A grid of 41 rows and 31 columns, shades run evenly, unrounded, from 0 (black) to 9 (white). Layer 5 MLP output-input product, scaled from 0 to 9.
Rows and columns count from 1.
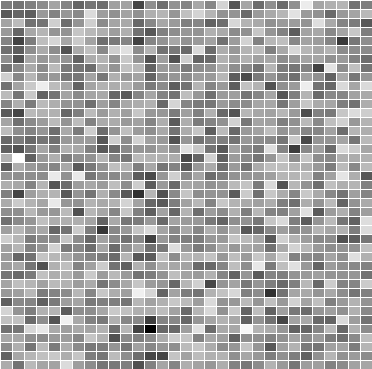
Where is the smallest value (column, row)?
13, 37
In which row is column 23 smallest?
33
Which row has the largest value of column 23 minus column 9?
17
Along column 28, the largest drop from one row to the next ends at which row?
9
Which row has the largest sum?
23
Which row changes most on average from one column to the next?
22
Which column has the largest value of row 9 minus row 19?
1
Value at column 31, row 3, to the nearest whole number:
3
